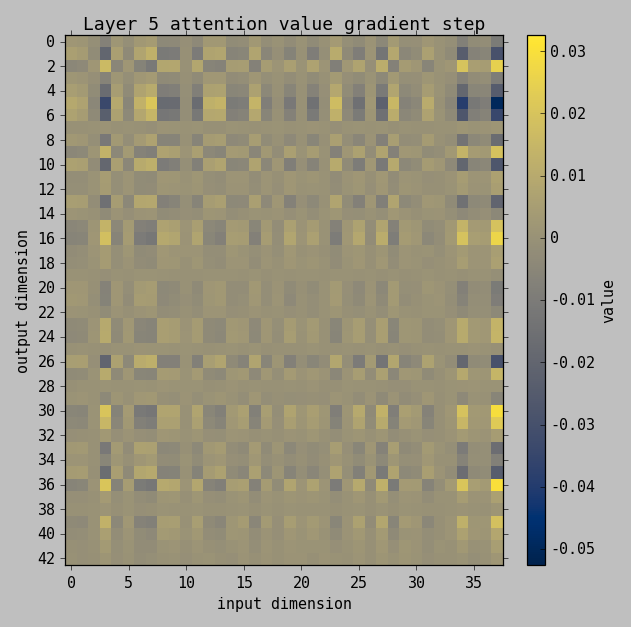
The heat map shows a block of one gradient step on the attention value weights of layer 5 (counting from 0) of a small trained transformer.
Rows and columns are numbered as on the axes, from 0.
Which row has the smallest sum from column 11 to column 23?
5
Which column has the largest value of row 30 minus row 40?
37
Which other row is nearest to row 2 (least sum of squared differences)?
16
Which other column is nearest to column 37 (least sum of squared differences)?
34
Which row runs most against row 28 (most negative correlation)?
14
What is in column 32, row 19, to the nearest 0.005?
0
